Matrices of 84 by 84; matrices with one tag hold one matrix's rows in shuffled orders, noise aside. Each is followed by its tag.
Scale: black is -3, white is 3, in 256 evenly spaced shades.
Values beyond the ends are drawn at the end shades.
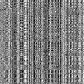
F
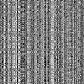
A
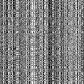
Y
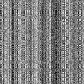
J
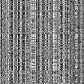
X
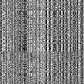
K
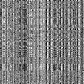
K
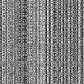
K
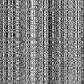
Y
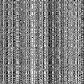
Y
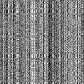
Y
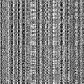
X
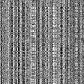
X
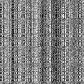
J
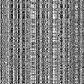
X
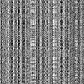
X
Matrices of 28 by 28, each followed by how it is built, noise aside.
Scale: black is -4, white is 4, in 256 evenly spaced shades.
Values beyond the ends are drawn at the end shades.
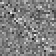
banded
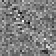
banded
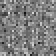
low rank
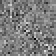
banded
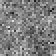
smooth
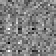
low rank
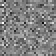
low rank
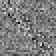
banded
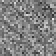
Toeplitz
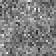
smooth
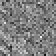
Toeplitz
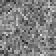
smooth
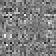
low rank
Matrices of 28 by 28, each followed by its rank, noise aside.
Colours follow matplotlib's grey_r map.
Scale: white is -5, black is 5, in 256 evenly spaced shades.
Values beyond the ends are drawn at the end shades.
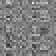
four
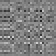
three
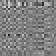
two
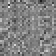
six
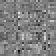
four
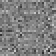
six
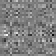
three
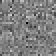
six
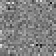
six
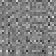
four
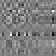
two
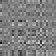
two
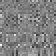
four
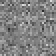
six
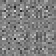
four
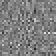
six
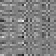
two
